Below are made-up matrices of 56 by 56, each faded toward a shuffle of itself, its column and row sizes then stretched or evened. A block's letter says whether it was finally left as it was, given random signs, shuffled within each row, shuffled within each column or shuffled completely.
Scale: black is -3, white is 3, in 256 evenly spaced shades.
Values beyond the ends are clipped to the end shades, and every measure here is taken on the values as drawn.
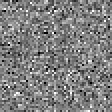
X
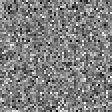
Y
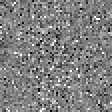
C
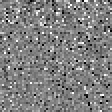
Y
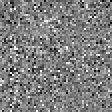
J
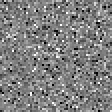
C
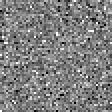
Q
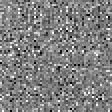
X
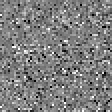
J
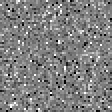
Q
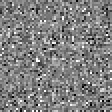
J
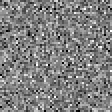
Y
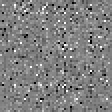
X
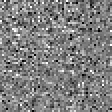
X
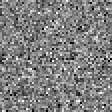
Y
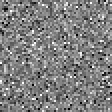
C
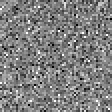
C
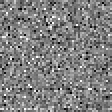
Y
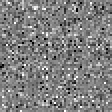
X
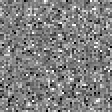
X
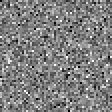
Q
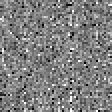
J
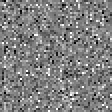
C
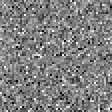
Y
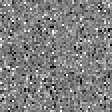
C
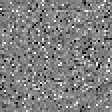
X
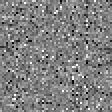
C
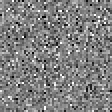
J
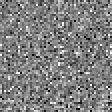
X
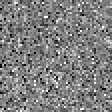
C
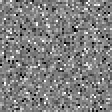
Q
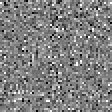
X
